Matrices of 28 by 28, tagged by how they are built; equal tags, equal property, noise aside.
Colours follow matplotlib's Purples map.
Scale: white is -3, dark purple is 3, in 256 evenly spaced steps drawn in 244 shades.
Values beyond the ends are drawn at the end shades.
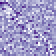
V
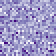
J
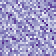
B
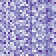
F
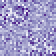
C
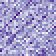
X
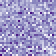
J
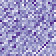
X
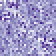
C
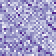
B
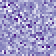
V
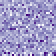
J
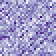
X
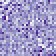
C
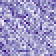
B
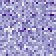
J
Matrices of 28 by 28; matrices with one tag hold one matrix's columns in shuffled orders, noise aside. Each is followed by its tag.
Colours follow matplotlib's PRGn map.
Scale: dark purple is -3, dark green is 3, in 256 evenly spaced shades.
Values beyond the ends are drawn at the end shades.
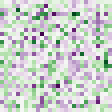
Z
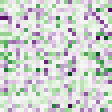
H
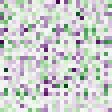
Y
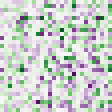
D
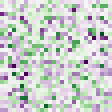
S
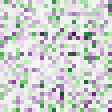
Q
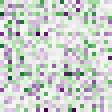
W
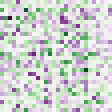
H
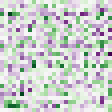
Z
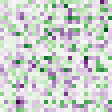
D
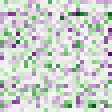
Z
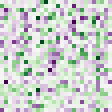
H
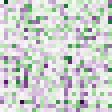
D
